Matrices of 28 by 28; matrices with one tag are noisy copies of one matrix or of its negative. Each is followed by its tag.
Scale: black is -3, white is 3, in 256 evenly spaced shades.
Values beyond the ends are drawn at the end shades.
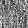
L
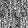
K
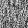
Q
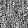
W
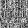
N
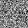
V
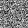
V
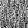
Q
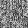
W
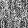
K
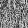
Q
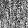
K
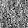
Q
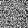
V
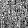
K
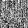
N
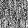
K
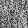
L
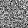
V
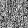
W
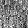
L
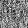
Q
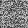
V
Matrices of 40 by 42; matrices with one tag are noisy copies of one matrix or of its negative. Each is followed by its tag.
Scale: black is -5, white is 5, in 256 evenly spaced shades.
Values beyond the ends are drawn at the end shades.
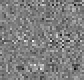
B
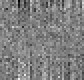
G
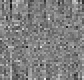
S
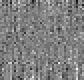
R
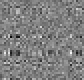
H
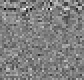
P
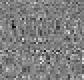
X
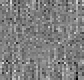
R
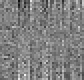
G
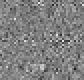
B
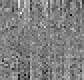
G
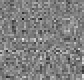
X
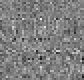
X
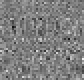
X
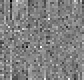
S
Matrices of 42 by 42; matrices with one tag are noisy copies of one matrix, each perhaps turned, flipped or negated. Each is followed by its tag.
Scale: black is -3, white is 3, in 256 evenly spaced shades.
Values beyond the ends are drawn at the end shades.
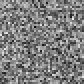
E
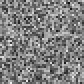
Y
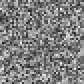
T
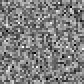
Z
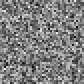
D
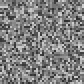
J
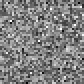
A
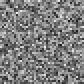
A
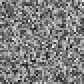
D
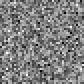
Y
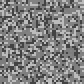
A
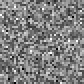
T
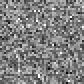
E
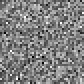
E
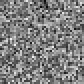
E
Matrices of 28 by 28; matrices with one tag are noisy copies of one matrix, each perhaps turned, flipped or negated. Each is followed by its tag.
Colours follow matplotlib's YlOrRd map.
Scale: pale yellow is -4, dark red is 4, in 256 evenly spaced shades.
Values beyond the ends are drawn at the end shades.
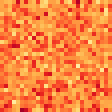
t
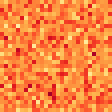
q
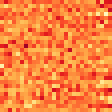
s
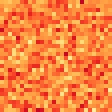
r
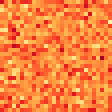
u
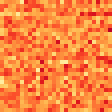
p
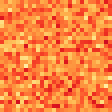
t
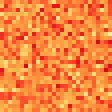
t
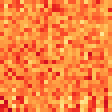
s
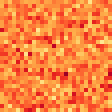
r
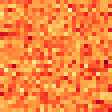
t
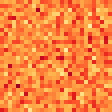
q
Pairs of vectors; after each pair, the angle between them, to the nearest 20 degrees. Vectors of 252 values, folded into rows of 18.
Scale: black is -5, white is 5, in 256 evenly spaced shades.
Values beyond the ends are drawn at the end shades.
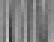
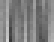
20 degrees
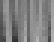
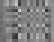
60 degrees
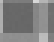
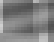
40 degrees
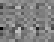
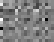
80 degrees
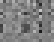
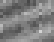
120 degrees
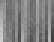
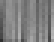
160 degrees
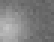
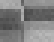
120 degrees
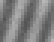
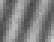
20 degrees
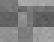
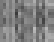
60 degrees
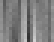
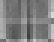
60 degrees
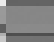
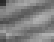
120 degrees
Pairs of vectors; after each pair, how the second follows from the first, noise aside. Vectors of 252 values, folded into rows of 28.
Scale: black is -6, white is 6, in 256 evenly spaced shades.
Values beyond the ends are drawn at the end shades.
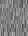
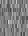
shuffled.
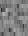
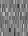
sign-scrambled.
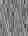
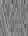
shrunk.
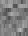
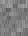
shrunk.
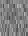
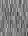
shuffled.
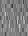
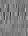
reversed, negated, partly zeroed.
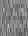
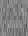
shrunk.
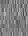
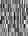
wrapped around, negated, scaled up.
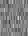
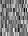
wrapped around, negated, scaled up.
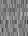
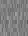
shrunk.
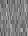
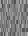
sign-scrambled.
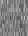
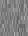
shrunk.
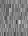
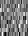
wrapped around, negated, scaled up.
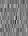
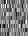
wrapped around, negated, scaled up.
